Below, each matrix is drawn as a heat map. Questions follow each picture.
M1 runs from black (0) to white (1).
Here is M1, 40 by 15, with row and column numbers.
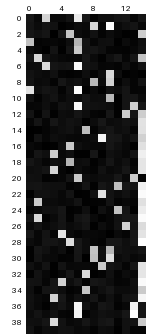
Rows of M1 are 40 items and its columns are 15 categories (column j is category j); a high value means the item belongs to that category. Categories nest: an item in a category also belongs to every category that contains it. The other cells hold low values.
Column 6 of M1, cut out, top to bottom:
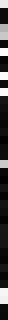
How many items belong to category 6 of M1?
9
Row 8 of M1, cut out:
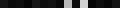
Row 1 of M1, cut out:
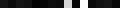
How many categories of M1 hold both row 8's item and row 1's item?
2
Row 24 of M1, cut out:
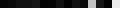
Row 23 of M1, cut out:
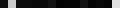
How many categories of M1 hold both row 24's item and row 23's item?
1
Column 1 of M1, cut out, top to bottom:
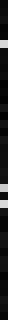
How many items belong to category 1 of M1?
3
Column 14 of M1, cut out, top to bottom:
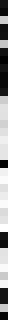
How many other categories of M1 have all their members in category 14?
8
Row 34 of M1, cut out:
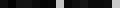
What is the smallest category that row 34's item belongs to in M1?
7
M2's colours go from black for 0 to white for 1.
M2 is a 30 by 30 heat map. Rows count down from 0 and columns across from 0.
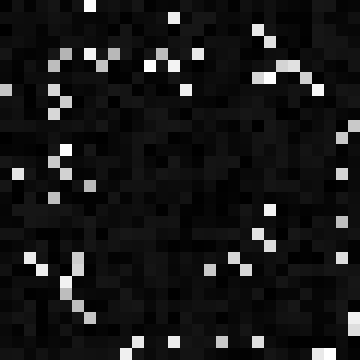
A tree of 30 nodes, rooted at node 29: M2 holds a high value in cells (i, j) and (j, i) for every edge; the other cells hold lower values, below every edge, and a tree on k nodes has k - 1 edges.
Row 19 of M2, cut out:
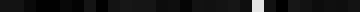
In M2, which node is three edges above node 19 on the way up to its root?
14
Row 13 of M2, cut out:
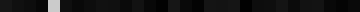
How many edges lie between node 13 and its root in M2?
4
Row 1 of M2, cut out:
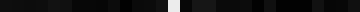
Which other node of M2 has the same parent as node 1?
28
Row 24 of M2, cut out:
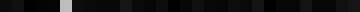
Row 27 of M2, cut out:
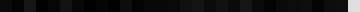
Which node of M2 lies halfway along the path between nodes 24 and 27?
7
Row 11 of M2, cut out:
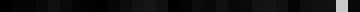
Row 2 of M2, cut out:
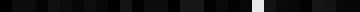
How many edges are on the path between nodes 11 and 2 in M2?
3
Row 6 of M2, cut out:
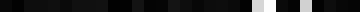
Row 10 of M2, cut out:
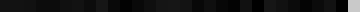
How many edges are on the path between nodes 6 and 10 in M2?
9
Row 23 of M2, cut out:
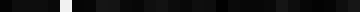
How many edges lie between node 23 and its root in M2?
5
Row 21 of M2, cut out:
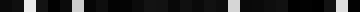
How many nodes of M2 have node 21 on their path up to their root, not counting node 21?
8
